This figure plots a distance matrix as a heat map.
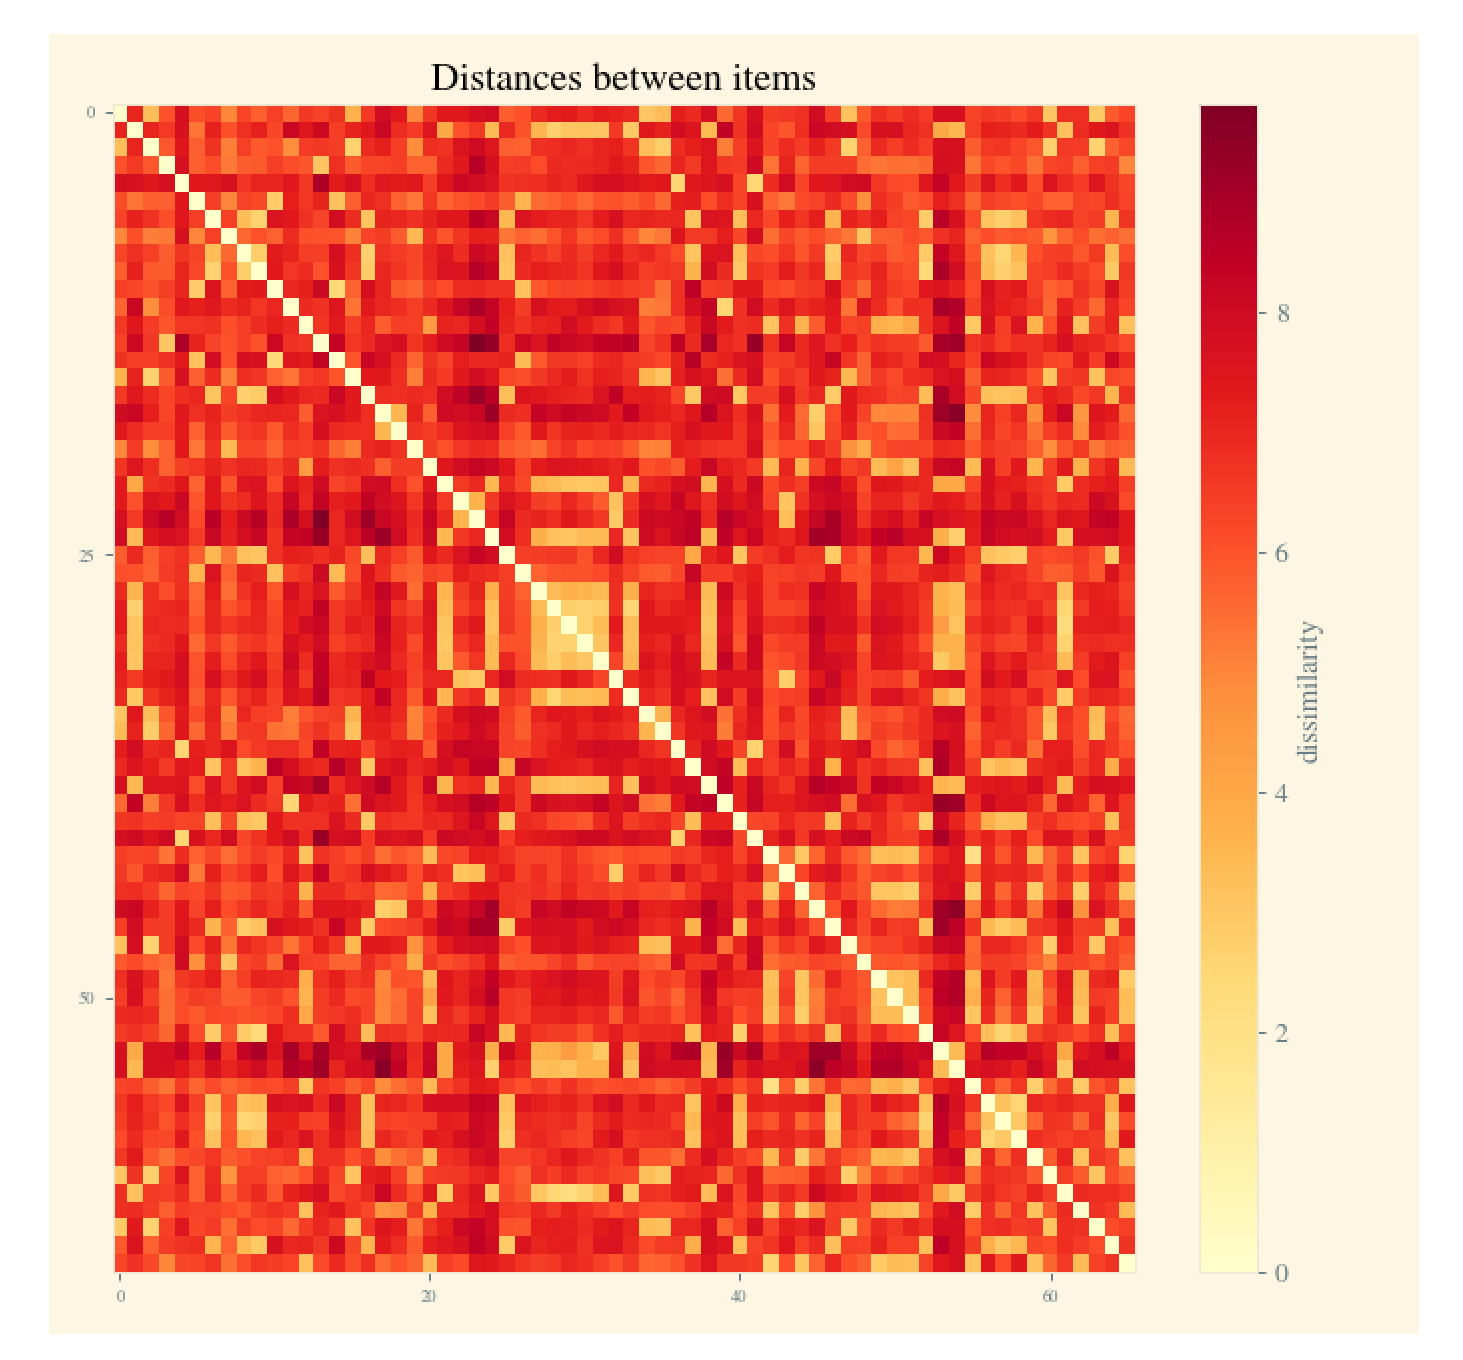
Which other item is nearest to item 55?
42
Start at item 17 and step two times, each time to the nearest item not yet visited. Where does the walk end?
18
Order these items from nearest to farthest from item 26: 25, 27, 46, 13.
27, 25, 46, 13
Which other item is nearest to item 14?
10
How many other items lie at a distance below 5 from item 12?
10
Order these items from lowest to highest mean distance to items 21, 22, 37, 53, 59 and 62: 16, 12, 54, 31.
31, 12, 54, 16
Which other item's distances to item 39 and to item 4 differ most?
41
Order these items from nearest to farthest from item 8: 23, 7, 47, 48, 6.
6, 7, 48, 47, 23
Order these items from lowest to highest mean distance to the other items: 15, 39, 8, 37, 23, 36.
8, 15, 37, 36, 39, 23
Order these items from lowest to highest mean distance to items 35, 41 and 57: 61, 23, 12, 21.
12, 61, 21, 23
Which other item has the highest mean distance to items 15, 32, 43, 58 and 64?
53
